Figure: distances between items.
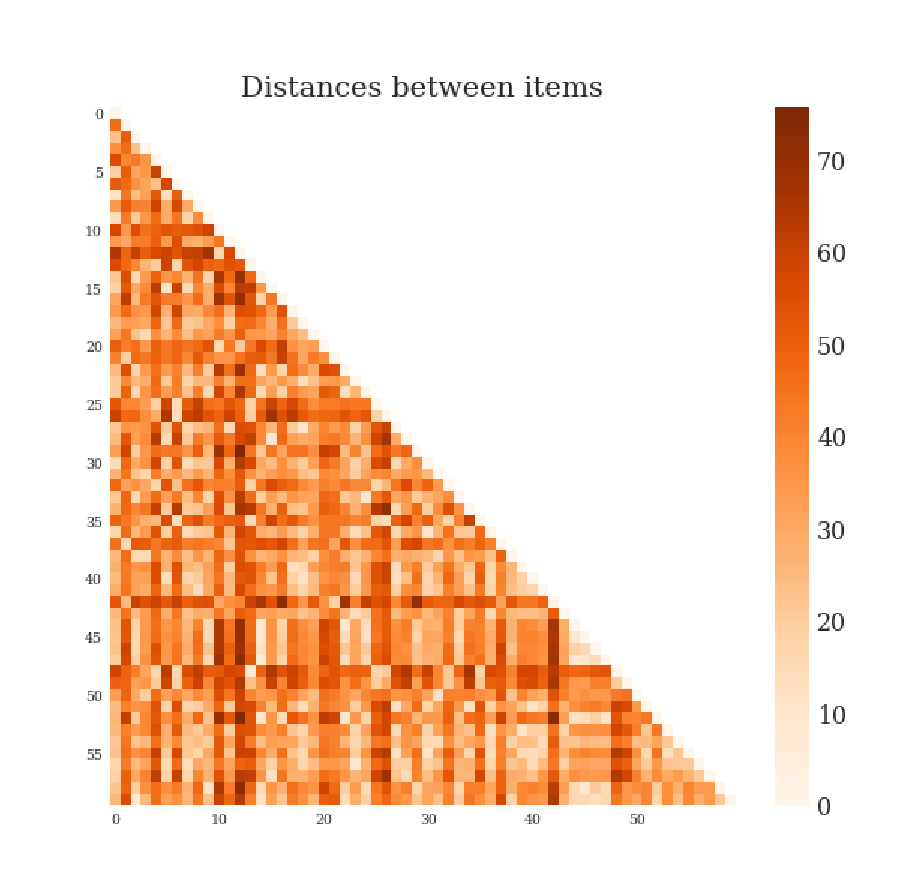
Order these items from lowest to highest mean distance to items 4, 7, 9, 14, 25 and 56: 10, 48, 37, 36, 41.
36, 41, 48, 37, 10
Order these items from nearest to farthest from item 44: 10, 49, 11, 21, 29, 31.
29, 31, 49, 11, 21, 10
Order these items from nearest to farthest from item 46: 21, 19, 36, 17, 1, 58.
58, 36, 19, 17, 21, 1
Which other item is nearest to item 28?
15
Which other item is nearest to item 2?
59
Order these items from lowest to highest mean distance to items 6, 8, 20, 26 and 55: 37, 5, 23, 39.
23, 39, 5, 37
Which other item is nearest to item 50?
31
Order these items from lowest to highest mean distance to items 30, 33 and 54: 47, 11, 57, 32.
47, 57, 11, 32
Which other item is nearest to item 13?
48
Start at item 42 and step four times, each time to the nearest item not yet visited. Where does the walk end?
11
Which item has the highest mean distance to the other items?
12
